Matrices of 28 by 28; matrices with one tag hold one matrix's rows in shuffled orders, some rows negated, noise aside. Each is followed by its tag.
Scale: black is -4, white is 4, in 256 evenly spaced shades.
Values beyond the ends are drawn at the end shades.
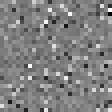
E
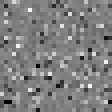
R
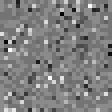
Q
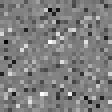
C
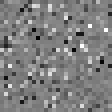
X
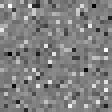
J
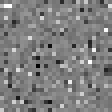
R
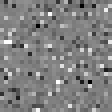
R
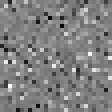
Q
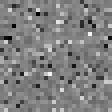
R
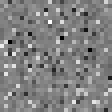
Q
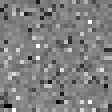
R
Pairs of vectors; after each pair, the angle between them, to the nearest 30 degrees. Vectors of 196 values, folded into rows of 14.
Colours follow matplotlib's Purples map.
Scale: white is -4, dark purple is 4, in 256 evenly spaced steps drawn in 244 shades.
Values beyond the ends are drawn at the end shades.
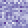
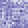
30 degrees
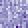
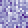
30 degrees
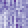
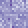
90 degrees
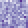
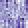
120 degrees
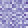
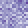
30 degrees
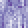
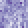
30 degrees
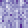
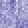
90 degrees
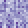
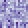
30 degrees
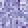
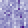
60 degrees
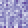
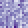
150 degrees
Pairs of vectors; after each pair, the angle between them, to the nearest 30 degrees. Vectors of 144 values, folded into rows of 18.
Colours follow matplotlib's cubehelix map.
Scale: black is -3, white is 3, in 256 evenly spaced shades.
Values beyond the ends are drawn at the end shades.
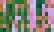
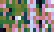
30 degrees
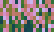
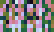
120 degrees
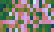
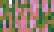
90 degrees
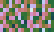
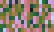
150 degrees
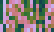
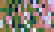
90 degrees
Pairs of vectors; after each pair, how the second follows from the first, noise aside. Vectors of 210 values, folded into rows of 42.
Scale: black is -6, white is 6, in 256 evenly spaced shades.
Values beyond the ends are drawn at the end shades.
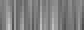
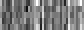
wrapped around, scaled up.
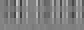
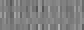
wrapped around, shrunk.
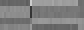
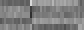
copied.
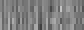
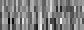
negated, scaled up.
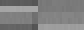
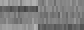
negated.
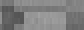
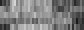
wrapped around, scaled up.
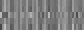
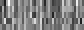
wrapped around, scaled up.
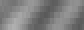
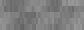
wrapped around, shrunk.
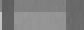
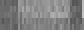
reversed.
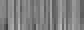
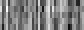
wrapped around, scaled up.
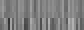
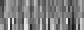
negated, scaled up.
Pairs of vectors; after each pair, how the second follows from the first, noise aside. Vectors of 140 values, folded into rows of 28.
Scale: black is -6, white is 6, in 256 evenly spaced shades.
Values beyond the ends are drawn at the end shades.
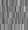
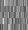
reversed.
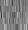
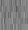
wrapped around, negated, shrunk.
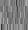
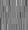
negated, partly zeroed.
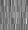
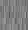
wrapped around, negated, shrunk.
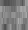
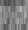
copied.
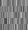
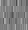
negated, partly zeroed.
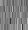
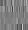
negated, partly zeroed.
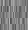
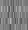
negated, partly zeroed.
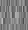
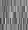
reversed.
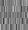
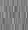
wrapped around, negated, shrunk.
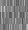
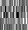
reversed, scaled up.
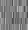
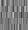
shuffled.
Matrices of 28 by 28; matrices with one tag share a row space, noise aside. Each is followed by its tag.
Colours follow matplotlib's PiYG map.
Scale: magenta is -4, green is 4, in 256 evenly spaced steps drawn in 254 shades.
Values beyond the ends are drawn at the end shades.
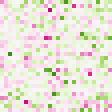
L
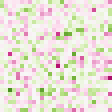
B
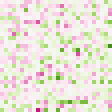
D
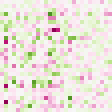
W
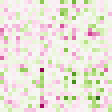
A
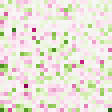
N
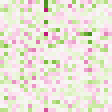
W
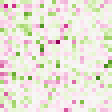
N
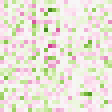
W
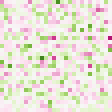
L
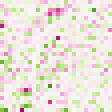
N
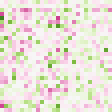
N
